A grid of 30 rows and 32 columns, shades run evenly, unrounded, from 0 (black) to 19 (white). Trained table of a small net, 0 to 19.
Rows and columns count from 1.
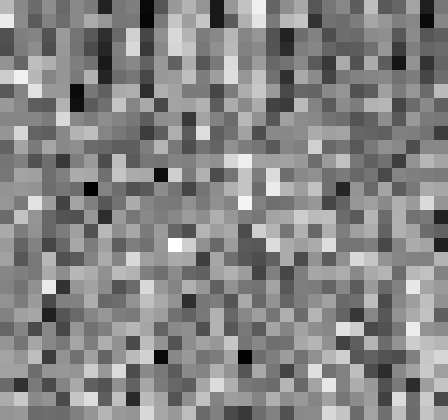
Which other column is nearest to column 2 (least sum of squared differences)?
22
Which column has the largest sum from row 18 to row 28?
31
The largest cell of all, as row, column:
18, 13
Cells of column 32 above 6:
26
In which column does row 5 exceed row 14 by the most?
25
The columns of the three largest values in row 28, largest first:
24, 16, 32
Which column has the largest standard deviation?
11
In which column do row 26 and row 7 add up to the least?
6
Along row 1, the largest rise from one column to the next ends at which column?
17
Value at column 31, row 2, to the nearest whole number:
1
